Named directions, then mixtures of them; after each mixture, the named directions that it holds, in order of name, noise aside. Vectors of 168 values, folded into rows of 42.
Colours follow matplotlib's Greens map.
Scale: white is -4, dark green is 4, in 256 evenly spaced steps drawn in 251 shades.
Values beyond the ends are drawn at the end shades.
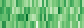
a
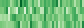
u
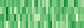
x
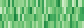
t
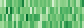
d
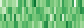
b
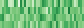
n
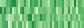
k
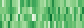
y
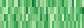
b, d, n.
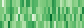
y.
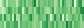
b.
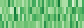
t.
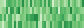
a, d.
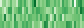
b.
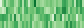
b, x.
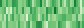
a, b, d.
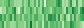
t, y.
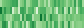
a, k.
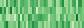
k, t, x.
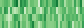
k, u.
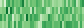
d.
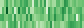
d, n, x.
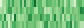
b, k, t.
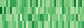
k, t.
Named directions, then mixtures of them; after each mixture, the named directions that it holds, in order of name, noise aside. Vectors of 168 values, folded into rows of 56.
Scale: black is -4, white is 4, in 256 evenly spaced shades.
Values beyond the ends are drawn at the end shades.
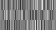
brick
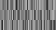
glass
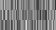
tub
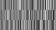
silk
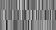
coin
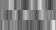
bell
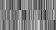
bell, silk.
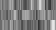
bell.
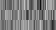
bell, coin, silk.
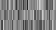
bell, glass.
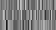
coin.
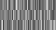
glass.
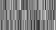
bell, silk.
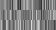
bell, coin, silk.
